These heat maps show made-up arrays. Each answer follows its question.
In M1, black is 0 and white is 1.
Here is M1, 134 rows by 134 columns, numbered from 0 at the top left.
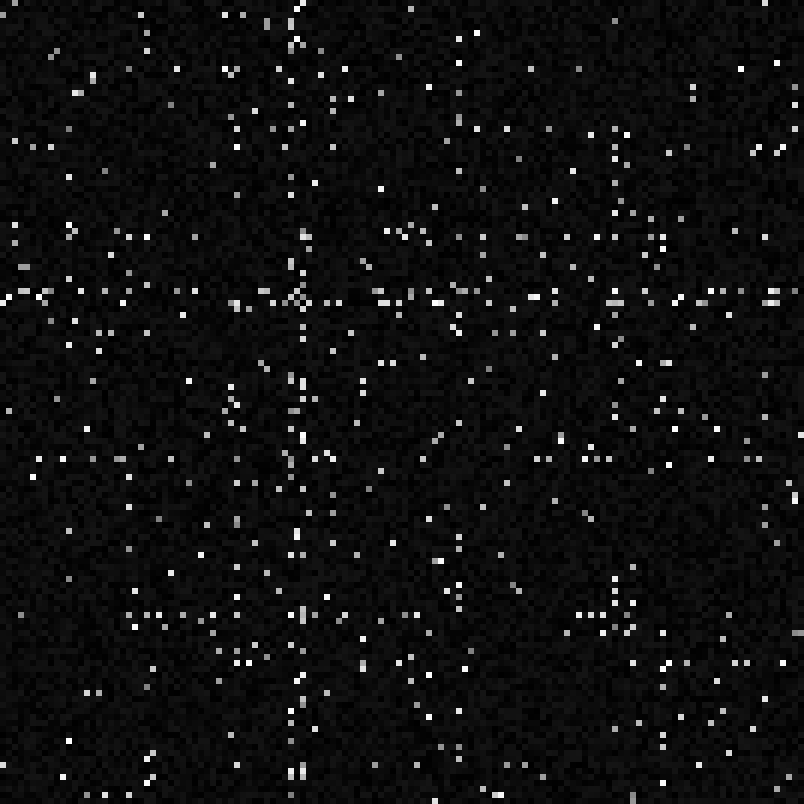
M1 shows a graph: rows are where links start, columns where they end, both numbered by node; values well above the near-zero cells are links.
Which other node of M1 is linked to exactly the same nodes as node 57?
node 96
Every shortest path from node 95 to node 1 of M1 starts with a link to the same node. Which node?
node 44
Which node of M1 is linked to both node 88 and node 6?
node 49
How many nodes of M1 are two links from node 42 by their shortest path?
8
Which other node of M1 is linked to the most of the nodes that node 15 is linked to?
node 48
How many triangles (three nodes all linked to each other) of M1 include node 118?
2
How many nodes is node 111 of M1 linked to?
4
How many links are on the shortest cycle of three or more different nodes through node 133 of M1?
6
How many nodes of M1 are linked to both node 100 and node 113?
0
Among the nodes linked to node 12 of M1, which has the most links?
node 38
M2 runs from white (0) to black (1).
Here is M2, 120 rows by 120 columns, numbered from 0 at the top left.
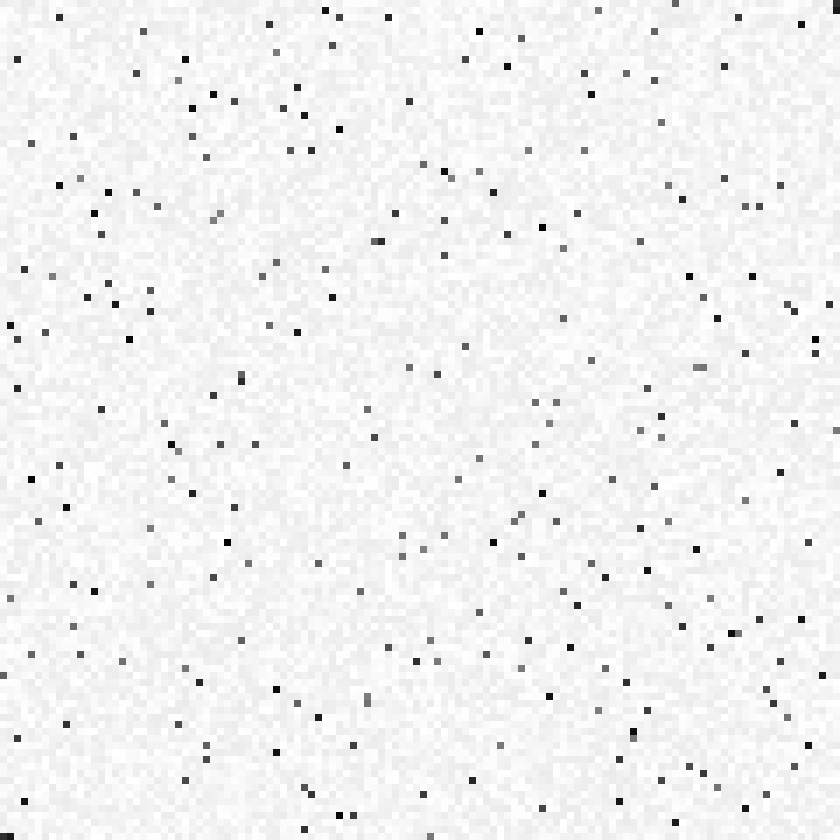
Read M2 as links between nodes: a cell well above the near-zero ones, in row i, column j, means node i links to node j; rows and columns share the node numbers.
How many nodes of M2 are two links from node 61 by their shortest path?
4
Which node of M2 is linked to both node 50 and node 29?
node 106
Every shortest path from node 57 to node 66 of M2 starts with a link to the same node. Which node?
node 79
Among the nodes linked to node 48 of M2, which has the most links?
node 2
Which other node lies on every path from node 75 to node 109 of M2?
node 113
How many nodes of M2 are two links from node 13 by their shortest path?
5
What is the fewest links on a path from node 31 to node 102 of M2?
6
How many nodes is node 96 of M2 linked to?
2
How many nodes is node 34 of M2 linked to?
3
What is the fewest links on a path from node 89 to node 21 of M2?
3
